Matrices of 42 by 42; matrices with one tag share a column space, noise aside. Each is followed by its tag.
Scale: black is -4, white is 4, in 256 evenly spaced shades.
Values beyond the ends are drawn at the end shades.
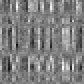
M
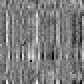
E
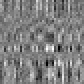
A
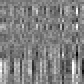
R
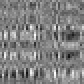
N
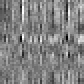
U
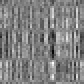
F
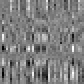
A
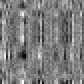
E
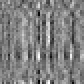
E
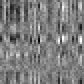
U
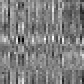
U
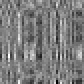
E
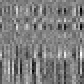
R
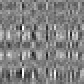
N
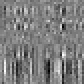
R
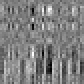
R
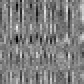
U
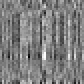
E
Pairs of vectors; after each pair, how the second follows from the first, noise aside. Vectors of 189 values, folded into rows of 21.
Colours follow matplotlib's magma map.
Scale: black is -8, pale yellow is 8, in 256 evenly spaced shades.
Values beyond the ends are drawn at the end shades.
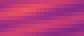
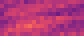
wrapped around.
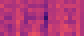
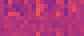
reversed, negated, partly zeroed.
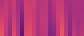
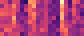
reversed, negated, scaled up.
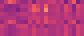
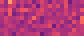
shuffled.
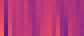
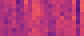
reversed.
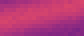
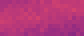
shrunk.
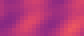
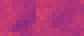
wrapped around, negated, shrunk.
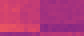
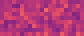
shuffled.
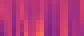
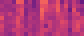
reversed.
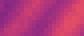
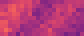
reversed.
